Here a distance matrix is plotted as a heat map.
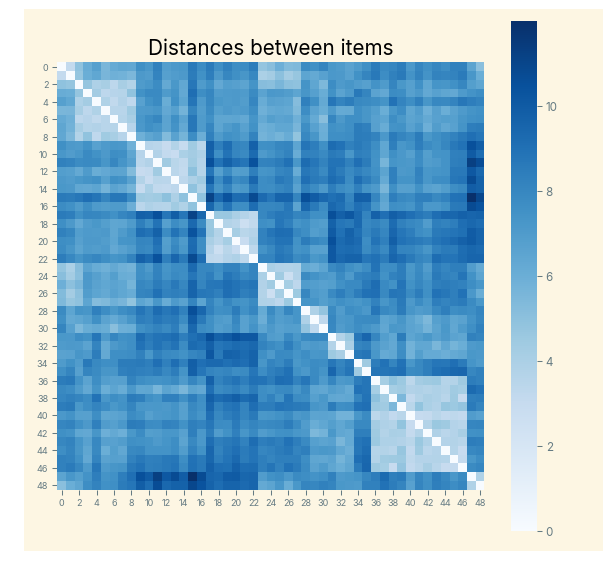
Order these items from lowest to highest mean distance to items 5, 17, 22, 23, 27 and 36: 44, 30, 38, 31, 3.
3, 30, 44, 38, 31
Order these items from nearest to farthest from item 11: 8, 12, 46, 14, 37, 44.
14, 12, 37, 8, 44, 46
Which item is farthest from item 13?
47
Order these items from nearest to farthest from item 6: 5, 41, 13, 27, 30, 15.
5, 30, 27, 41, 13, 15
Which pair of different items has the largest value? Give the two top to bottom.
15, 47
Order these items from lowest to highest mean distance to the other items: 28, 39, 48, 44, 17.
44, 39, 28, 48, 17
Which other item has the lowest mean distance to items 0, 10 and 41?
40
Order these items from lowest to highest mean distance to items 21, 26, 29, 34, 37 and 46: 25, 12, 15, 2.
2, 25, 12, 15
